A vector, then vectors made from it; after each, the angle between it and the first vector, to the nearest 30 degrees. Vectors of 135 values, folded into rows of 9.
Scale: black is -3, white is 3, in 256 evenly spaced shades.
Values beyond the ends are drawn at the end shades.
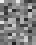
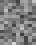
120 degrees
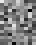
30 degrees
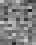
30 degrees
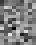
120 degrees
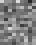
30 degrees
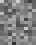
30 degrees
